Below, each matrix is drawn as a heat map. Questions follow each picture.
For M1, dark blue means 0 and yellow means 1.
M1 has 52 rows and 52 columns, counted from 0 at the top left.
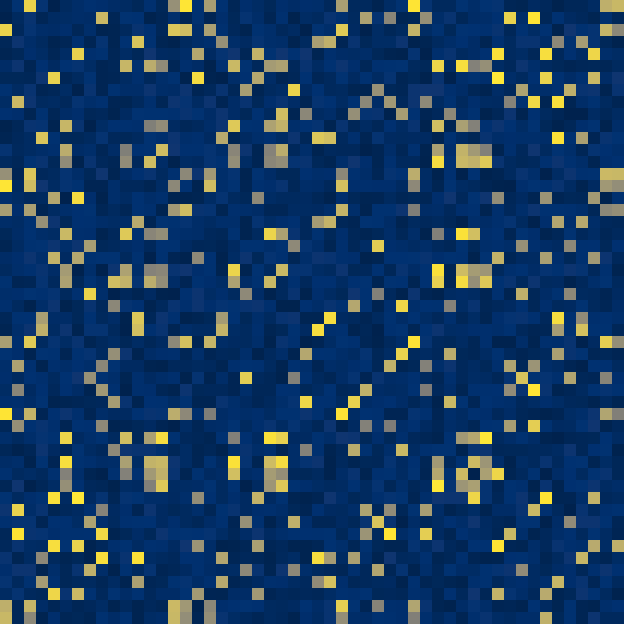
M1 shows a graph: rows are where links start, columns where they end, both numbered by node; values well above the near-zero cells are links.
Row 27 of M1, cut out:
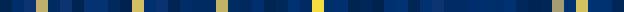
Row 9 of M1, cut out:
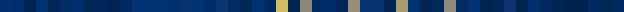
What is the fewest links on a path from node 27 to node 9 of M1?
3
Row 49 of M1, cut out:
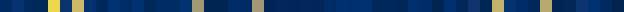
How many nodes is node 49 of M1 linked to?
6
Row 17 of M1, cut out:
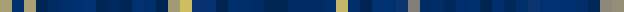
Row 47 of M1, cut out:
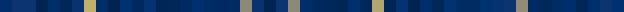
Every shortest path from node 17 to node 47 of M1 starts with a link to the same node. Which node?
node 50
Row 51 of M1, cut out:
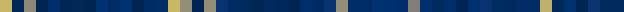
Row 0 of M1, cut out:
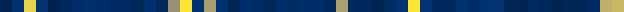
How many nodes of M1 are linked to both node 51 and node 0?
6
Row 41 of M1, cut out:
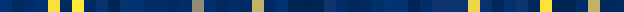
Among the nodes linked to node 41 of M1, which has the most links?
node 39
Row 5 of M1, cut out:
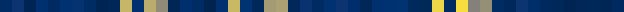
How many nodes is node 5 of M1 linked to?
10
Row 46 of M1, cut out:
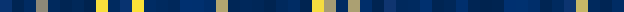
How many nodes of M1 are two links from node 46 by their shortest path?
10
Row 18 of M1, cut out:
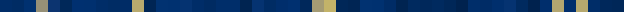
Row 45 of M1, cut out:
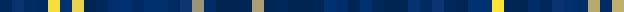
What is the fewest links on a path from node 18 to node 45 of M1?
7
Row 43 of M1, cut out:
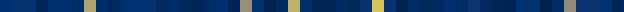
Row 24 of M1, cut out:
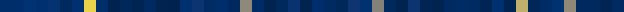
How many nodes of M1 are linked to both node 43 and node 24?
4
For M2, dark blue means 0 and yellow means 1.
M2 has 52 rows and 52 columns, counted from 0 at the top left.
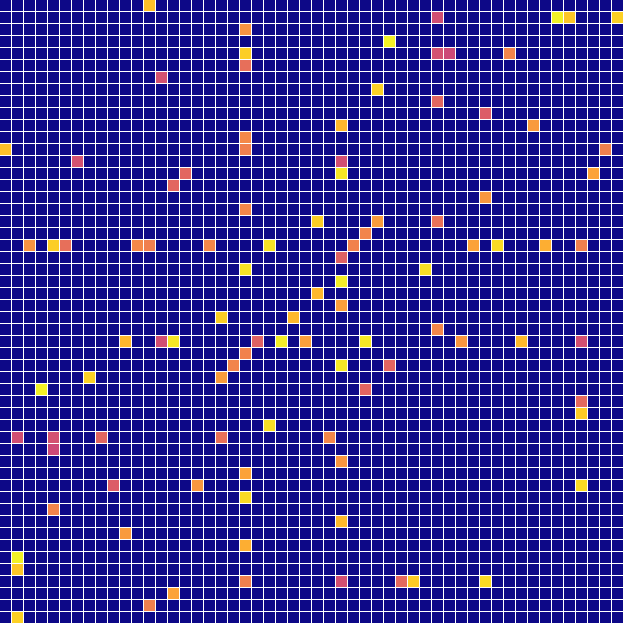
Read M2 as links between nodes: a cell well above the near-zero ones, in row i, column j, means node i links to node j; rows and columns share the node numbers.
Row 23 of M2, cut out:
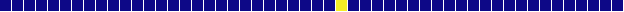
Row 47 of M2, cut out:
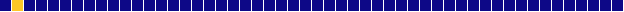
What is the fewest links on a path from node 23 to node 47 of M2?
7
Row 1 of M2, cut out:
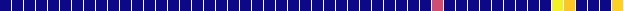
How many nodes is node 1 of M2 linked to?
4
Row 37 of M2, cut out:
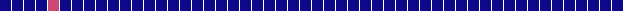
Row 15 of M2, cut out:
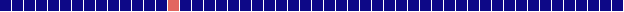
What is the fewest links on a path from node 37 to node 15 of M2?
6
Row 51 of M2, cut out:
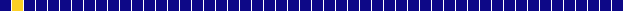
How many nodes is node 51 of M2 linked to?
1
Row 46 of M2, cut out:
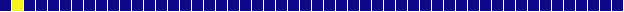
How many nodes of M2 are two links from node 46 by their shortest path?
3
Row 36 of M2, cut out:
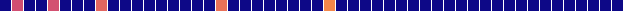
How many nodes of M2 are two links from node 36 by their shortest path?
8
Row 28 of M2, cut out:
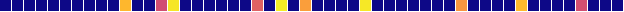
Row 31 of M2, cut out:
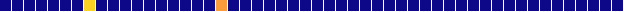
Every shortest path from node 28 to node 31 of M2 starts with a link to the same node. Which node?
node 48
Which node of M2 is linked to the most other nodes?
node 20
